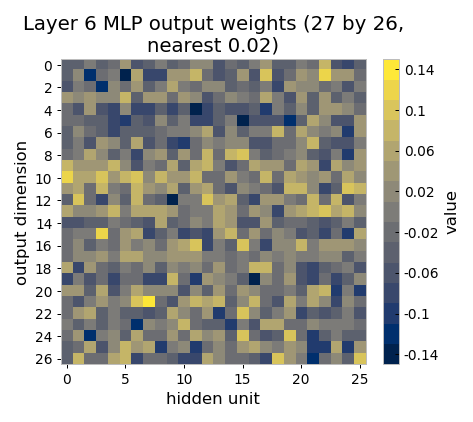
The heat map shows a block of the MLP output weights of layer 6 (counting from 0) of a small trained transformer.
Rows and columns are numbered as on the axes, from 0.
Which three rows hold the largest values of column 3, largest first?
15, 10, 11
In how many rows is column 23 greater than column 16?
13
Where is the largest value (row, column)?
21, 7
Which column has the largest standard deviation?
6
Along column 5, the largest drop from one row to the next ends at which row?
1
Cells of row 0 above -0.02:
9
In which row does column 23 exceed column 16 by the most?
12
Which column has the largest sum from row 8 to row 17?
3
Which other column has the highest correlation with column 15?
19
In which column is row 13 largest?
22
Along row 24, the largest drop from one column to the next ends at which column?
2
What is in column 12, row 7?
0.02
